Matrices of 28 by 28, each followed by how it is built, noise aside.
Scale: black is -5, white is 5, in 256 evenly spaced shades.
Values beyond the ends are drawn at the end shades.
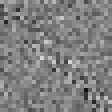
banded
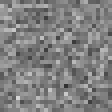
blocks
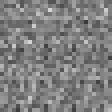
repeating columns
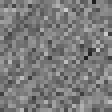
Hankel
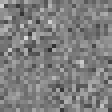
block diagonal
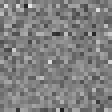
uneven rows
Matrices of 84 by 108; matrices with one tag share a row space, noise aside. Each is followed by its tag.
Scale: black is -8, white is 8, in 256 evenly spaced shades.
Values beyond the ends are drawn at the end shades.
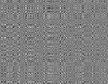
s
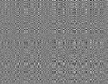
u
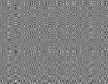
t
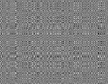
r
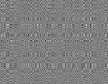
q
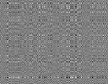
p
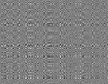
s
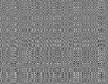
r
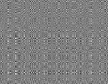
t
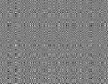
t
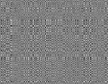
q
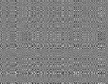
r
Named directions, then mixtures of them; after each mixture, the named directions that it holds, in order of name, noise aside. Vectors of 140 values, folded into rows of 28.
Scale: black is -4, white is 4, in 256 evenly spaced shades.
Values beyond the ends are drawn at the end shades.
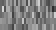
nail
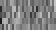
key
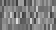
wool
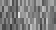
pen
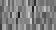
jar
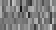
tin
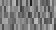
key, nail, tin.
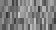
pen.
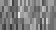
pen.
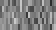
pen, tin.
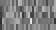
jar, key, wool.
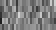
key, pen.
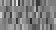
nail, pen, wool.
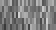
pen.
